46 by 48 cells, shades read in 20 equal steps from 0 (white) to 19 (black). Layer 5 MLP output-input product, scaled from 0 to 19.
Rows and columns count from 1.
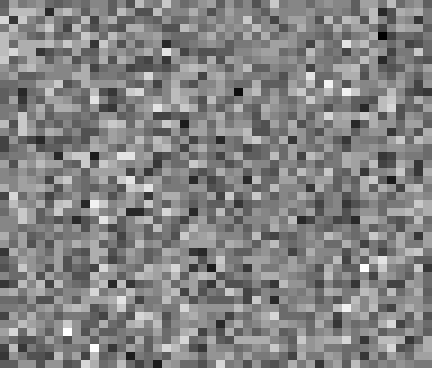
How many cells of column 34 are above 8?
28
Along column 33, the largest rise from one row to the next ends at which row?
18
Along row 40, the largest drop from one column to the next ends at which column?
16
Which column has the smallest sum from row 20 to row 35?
12
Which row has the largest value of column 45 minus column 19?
44
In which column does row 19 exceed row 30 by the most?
21
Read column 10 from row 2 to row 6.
12 5 10 4 6
